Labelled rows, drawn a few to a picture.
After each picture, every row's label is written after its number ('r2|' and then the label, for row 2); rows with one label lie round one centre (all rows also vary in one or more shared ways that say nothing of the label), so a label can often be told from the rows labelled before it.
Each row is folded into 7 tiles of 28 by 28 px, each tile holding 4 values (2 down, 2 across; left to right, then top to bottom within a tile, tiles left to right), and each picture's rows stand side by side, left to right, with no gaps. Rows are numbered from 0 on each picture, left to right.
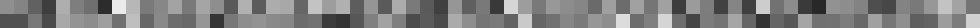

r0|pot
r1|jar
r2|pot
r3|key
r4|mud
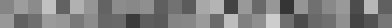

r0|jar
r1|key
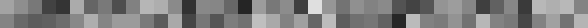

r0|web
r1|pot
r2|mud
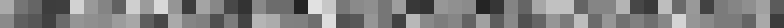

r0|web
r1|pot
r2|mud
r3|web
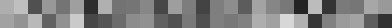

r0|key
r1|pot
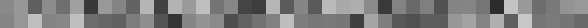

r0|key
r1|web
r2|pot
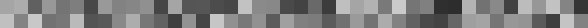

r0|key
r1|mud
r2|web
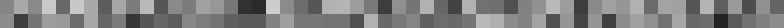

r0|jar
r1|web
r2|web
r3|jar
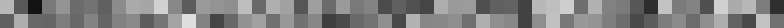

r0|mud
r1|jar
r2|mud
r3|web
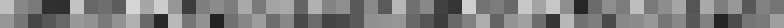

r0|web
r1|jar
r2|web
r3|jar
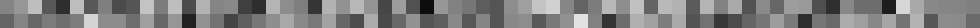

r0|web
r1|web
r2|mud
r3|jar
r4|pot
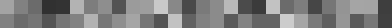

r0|web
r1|web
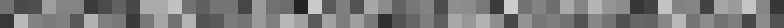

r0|mud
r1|pot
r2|pot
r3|web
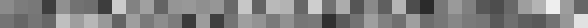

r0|pot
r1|jar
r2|mud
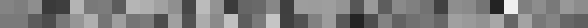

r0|web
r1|key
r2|pot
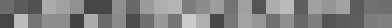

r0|mud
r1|jar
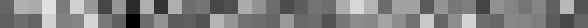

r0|jar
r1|mud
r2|key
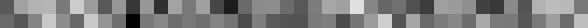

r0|jar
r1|mud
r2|mud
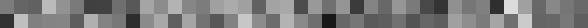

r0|mud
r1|jar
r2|pot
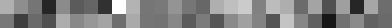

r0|pot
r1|jar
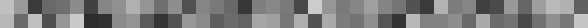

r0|key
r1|pot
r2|mud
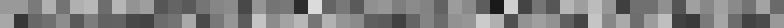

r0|jar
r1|pot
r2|pot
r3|key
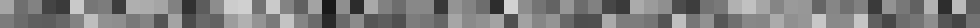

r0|web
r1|jar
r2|pot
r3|mud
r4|key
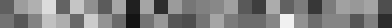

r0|jar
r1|web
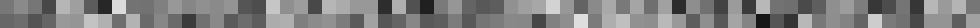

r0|pot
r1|web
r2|mud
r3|key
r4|mud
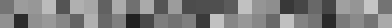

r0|jar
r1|mud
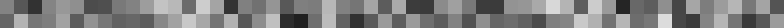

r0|mud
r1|key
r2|mud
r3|key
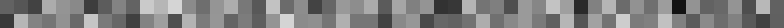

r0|mud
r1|web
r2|web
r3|key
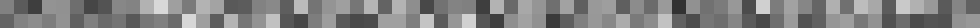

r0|mud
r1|key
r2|key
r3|key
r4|jar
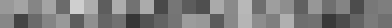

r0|jar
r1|jar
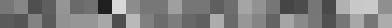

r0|pot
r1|mud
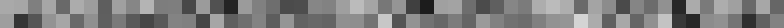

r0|jar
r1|mud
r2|mud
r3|key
